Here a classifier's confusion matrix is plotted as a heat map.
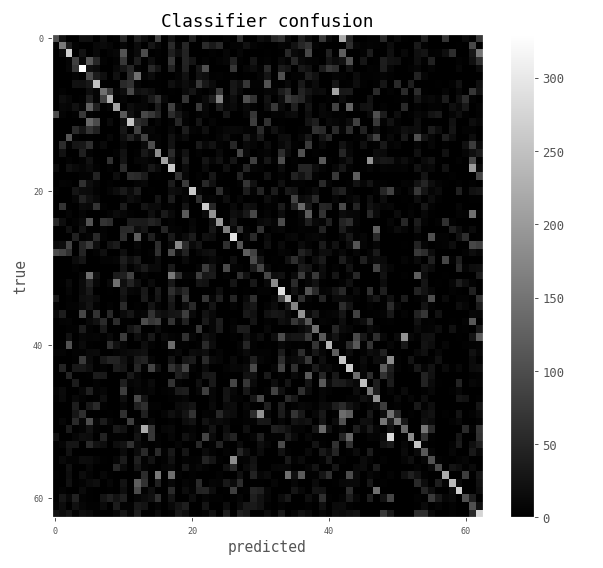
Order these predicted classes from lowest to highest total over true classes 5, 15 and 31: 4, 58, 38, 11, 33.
58, 4, 38, 11, 33
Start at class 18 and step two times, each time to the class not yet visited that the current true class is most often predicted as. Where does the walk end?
37
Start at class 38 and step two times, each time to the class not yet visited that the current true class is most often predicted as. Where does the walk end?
35
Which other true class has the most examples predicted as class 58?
2
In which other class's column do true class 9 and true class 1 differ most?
5
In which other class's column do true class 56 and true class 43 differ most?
48
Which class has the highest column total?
17
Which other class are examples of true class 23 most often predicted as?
61
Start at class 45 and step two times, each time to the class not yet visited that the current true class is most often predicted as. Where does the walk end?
51
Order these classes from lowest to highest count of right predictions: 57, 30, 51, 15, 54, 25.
30, 54, 51, 25, 15, 57
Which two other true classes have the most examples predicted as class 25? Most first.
30, 27
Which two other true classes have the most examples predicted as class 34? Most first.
57, 8
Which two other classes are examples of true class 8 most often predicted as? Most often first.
24, 28
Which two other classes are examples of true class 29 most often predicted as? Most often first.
57, 35
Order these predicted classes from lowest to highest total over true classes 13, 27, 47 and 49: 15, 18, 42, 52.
52, 15, 42, 18
